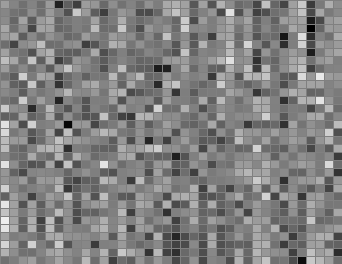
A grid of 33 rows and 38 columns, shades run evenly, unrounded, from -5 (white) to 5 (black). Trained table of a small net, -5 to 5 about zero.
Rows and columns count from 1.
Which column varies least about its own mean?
31
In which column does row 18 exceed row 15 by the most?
17
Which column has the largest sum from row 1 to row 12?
35
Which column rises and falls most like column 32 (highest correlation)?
27
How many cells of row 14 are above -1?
30
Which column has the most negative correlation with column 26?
29
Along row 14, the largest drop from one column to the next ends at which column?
18
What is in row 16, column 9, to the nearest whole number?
-1
